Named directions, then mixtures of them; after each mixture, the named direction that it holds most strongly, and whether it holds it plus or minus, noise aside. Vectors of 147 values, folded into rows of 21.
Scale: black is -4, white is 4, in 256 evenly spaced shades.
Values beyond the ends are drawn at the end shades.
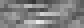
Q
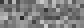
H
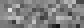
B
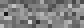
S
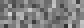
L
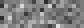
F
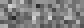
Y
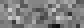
B, plus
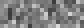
B, minus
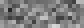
B, minus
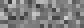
Y, plus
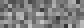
L, plus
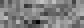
Q, minus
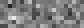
Y, minus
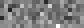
F, plus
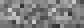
B, plus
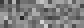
H, plus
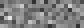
F, plus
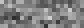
H, minus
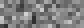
F, minus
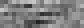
Q, minus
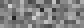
Y, plus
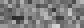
B, minus
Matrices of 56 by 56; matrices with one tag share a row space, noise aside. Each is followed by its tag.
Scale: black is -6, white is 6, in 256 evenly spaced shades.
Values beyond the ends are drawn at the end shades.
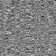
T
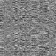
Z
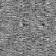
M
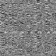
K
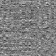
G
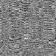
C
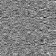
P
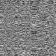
Z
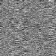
C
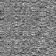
Z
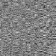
P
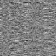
C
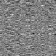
T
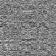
G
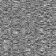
P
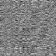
Z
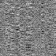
T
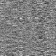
M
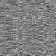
M
